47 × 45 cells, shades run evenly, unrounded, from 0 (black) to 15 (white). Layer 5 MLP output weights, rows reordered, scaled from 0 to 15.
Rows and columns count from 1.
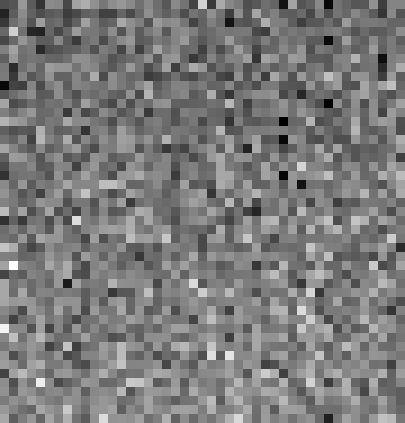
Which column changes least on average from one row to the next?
11
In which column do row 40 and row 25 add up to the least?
8
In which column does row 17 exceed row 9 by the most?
26
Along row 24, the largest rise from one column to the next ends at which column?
34
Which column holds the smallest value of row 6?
5
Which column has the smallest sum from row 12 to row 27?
20
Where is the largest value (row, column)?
30, 2
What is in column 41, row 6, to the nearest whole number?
6
